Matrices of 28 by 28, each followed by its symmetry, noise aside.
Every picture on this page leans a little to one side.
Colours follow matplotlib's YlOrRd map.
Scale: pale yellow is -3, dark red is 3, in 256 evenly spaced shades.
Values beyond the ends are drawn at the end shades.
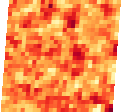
no symmetry.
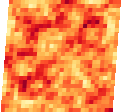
symmetric.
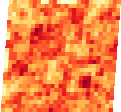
symmetric.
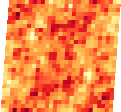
same after a half turn.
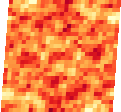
same after a half turn.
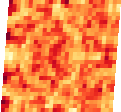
mirrored top to bottom.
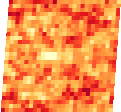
mirrored top to bottom.
